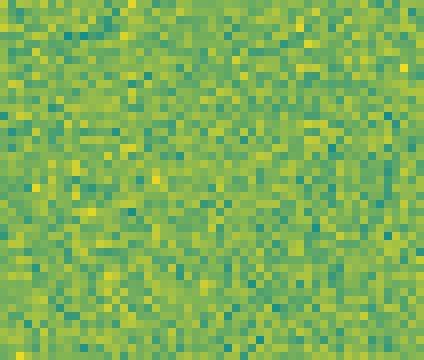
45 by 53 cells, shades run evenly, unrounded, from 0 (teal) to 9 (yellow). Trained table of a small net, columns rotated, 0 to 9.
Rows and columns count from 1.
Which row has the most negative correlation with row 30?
16
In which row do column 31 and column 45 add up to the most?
10
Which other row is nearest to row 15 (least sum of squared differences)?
30
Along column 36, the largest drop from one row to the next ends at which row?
6
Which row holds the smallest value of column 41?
43
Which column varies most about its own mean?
49
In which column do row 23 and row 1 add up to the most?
17
